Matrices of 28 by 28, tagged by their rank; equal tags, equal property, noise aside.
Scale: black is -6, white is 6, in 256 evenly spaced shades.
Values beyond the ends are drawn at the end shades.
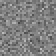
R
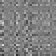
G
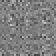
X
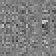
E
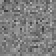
R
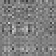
G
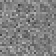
R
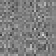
E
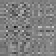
G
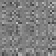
G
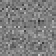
X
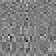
E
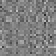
E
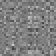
E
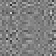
G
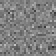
X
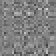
G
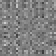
G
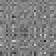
G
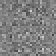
X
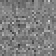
X
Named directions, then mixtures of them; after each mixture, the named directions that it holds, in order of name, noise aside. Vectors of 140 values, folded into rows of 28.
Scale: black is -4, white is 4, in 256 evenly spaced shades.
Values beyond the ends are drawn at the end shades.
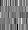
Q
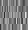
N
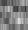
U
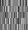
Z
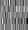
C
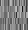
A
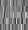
A, N.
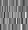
N.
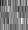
Q, U, Z.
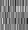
C.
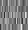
N.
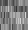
N, U.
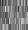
U, Z.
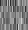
C, Q, U.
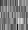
Q, U.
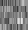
N, Q, U.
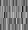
A, N.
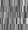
A, C, N.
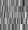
N.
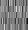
A, C.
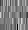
Q.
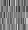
C, N, Q.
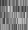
N, U, Z.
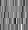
A, N, Q.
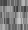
U.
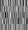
C, Z.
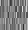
A.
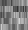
U.
